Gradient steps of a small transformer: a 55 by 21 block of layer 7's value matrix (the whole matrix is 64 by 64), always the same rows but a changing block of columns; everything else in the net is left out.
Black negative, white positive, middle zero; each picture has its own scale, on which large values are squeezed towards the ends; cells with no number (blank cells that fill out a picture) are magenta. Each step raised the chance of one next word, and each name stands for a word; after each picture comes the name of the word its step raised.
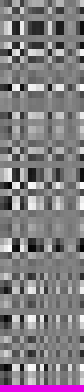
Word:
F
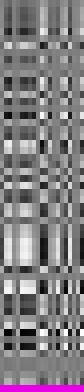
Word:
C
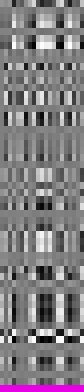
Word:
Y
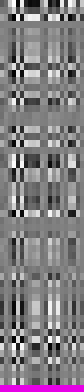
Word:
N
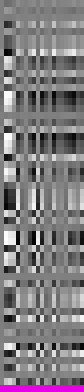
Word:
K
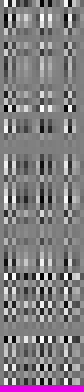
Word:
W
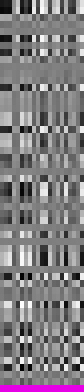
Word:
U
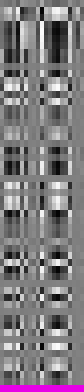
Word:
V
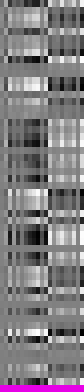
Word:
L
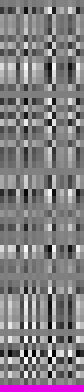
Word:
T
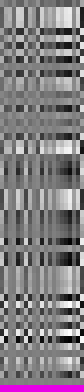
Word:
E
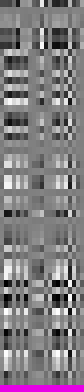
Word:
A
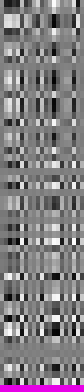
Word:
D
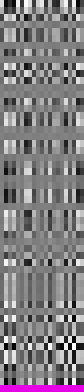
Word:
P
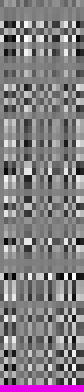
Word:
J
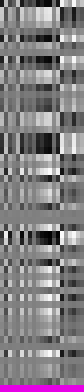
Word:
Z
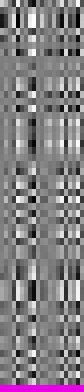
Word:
J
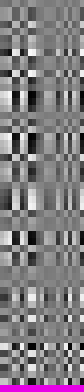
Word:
K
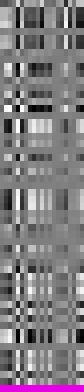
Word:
W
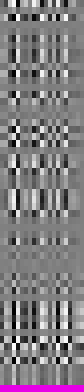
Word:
N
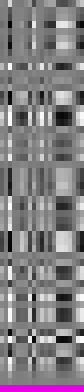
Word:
Y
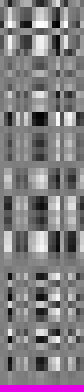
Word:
Y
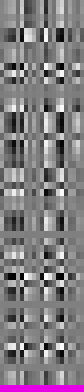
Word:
P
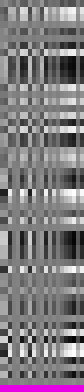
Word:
T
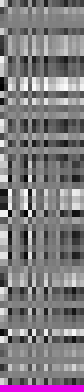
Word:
L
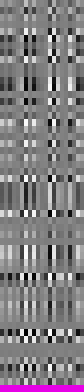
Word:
L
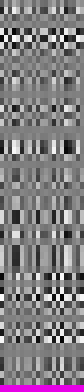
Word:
E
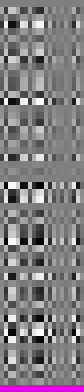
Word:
D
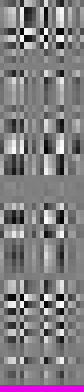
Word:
E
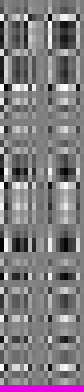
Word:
F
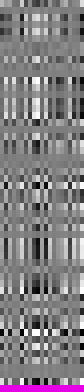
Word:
C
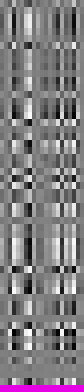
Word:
C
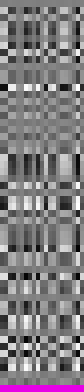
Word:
F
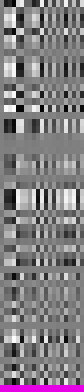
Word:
W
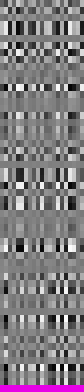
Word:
F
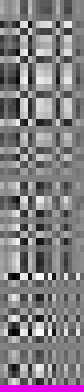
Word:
D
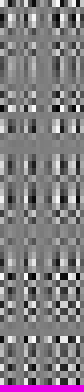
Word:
W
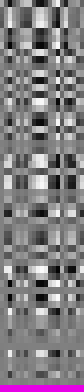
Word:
A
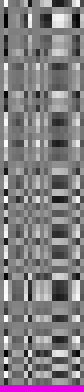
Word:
J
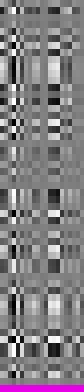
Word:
T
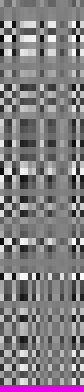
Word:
J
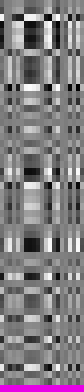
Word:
F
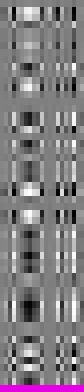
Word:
U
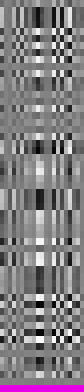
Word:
E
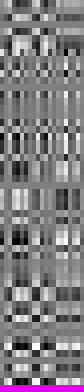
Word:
K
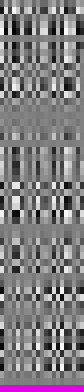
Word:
V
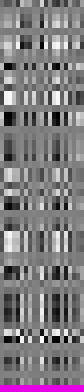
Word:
Y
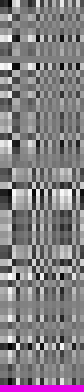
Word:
P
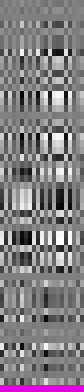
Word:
K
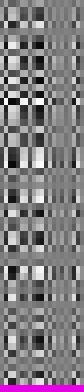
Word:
A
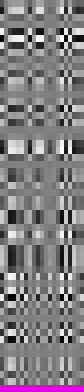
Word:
E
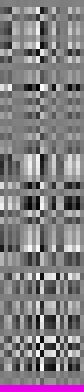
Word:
F
